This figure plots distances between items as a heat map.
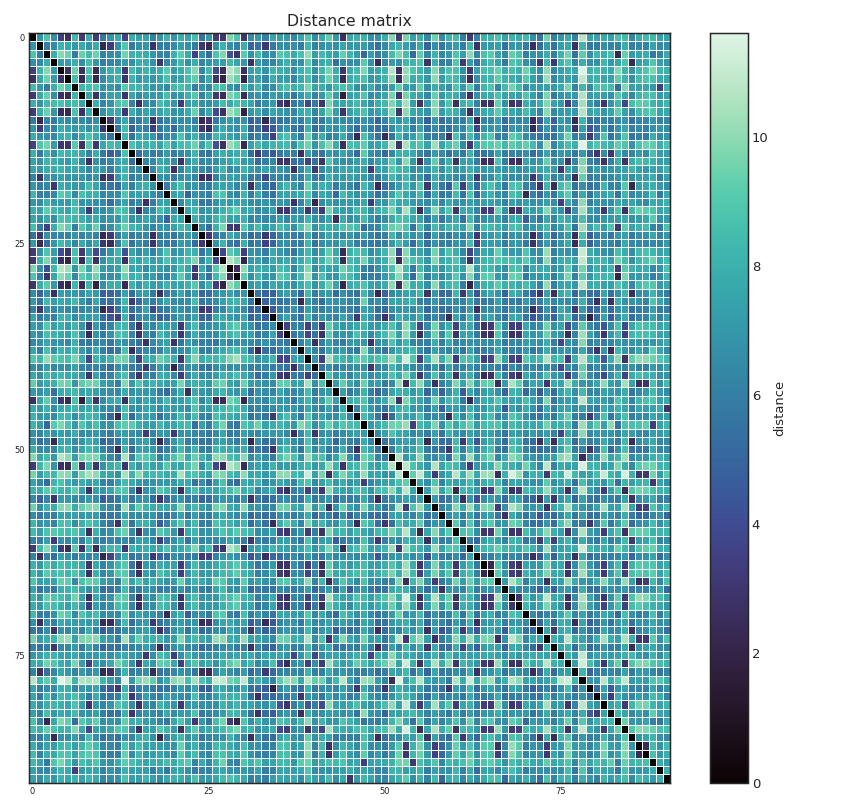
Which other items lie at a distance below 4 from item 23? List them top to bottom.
2, 28, 29, 83
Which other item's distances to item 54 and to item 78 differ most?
47
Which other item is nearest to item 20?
40
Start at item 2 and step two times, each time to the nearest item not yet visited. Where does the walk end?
29
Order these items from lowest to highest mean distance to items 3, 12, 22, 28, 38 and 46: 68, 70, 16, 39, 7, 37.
70, 37, 16, 7, 68, 39
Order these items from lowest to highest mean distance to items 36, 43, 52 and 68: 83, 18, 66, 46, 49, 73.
49, 18, 46, 83, 66, 73
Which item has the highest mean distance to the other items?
78
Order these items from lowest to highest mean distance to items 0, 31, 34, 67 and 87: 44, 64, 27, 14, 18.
18, 14, 44, 27, 64
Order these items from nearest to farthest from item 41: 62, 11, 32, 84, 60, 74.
60, 84, 32, 11, 74, 62
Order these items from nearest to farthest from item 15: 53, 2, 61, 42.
61, 2, 42, 53
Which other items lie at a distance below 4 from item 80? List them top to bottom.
14, 32, 38, 82
